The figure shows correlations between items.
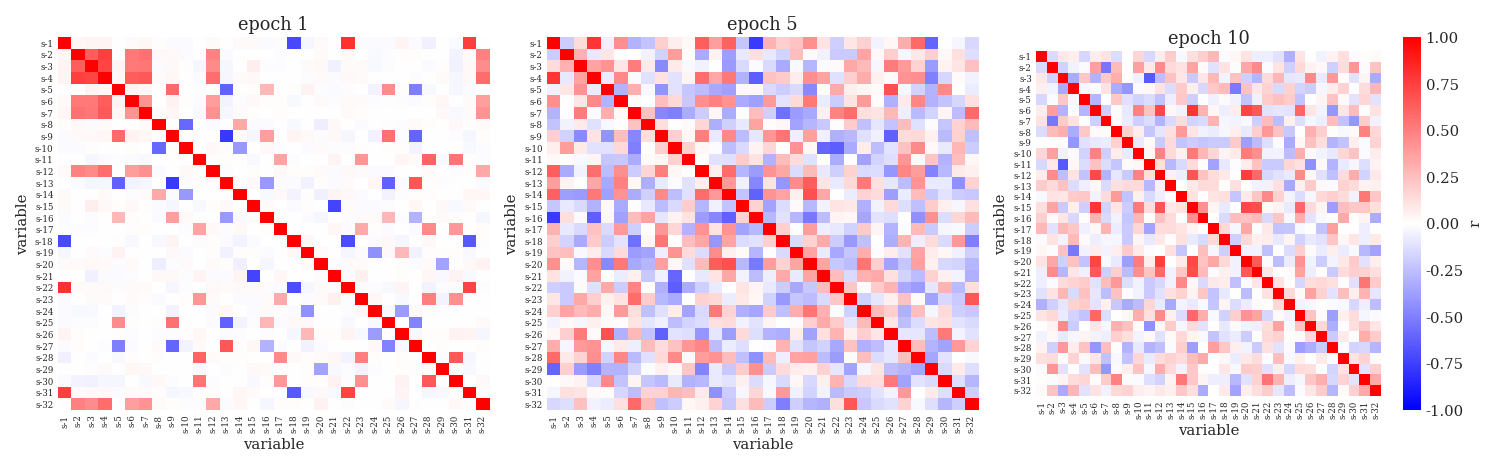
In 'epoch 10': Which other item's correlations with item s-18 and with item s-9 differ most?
s-4
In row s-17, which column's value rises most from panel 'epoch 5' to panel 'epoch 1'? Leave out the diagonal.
s-11
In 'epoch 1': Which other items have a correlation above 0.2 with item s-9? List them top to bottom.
s-5, s-16, s-25
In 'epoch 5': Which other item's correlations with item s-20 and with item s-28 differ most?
s-21
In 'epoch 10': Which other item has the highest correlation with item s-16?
s-15
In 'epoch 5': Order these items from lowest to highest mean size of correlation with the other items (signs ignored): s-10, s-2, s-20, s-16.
s-2, s-10, s-16, s-20
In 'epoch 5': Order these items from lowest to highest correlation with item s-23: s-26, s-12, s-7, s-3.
s-26, s-12, s-3, s-7
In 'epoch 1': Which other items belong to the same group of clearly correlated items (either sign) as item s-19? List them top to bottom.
s-24, s-26
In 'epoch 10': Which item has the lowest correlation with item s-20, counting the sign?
s-9
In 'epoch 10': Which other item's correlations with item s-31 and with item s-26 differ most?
s-14
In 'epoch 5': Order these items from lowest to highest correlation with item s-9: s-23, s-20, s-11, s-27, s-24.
s-23, s-24, s-11, s-27, s-20
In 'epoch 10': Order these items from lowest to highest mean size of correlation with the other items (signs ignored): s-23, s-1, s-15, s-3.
s-1, s-23, s-3, s-15
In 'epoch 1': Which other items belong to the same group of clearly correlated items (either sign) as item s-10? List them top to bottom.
s-8, s-14
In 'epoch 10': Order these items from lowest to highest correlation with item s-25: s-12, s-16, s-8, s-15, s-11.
s-8, s-11, s-16, s-12, s-15
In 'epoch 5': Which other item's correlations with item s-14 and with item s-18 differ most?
s-13
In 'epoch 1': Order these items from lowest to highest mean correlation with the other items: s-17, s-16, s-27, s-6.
s-27, s-16, s-17, s-6
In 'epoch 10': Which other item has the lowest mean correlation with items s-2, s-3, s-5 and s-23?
s-11
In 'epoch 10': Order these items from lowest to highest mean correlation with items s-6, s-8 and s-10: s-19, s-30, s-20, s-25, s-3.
s-3, s-19, s-30, s-25, s-20
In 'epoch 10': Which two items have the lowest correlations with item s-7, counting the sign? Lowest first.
s-2, s-30
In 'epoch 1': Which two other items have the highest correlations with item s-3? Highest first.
s-4, s-2
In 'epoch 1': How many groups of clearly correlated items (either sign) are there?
8
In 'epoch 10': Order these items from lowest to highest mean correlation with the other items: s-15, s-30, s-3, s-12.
s-3, s-30, s-12, s-15
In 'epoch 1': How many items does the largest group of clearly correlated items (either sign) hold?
7
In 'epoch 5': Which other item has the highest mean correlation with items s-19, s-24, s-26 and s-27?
s-3
